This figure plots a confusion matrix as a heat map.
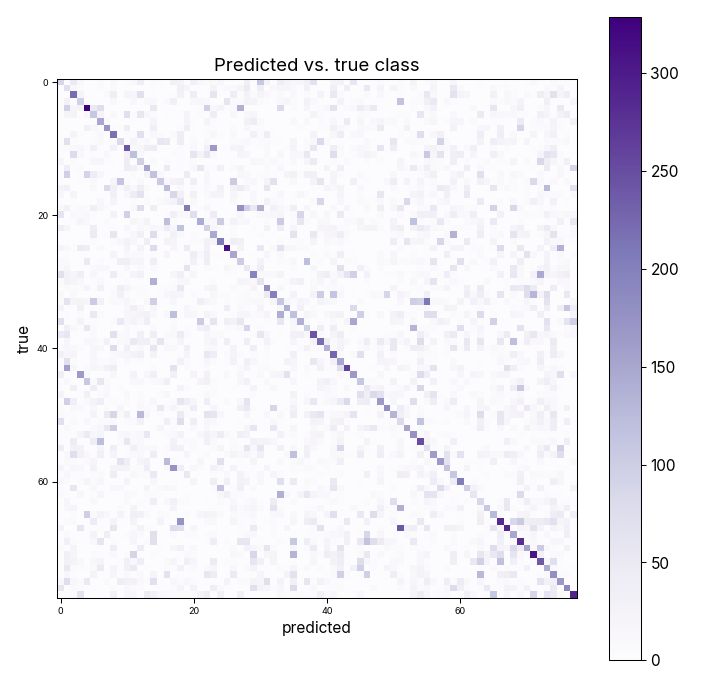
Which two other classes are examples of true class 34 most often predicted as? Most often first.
76, 44
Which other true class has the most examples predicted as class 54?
51
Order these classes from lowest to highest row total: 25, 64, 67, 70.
64, 70, 25, 67
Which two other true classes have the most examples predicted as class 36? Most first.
20, 21
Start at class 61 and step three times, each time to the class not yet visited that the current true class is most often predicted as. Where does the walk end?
16
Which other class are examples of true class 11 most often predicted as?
55
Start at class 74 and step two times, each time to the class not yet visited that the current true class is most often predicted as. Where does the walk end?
50
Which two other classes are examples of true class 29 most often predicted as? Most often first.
72, 44
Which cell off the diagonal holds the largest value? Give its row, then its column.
67, 51
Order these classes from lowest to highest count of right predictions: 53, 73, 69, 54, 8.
73, 53, 8, 54, 69
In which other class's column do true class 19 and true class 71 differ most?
27
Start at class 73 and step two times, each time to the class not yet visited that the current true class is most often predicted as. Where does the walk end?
4
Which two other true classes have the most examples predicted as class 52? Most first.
18, 24
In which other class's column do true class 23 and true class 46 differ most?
59
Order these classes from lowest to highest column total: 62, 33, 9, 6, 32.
62, 9, 32, 6, 33
